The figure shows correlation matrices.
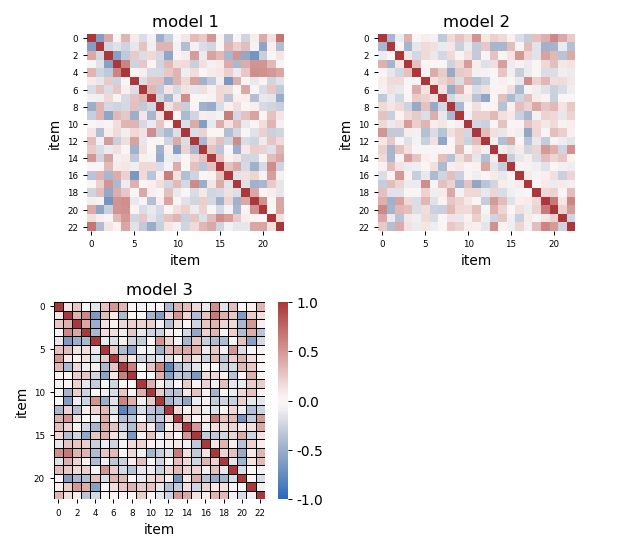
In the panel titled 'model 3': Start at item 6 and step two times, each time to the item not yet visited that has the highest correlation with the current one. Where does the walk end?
17
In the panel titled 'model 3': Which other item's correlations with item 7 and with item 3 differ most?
1
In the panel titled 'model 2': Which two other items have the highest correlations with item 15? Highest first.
12, 1
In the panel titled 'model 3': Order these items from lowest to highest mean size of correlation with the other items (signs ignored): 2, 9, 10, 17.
9, 10, 2, 17
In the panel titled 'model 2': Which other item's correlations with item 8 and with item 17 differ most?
11
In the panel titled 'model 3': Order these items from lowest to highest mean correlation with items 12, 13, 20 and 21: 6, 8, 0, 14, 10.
8, 10, 0, 6, 14
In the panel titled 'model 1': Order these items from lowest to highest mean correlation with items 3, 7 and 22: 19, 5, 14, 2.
2, 5, 14, 19
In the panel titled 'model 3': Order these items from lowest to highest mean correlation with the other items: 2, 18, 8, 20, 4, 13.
4, 20, 8, 18, 13, 2
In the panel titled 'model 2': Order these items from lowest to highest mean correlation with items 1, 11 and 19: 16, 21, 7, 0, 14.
7, 14, 16, 21, 0
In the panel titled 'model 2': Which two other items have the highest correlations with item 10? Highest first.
3, 5
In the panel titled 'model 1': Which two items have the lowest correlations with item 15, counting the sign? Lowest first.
19, 13
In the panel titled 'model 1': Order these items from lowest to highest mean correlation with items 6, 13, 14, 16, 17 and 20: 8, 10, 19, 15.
8, 10, 19, 15
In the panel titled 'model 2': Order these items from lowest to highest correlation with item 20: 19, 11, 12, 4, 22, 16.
4, 12, 16, 11, 22, 19
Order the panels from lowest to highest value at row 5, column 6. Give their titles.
model 1, model 2, model 3
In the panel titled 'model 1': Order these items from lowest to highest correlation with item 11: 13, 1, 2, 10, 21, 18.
1, 21, 10, 18, 2, 13
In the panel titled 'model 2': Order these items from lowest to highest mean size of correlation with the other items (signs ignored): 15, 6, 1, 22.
15, 6, 22, 1
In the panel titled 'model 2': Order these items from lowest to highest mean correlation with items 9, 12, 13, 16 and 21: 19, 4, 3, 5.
5, 4, 3, 19
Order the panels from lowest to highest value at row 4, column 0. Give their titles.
model 3, model 2, model 1
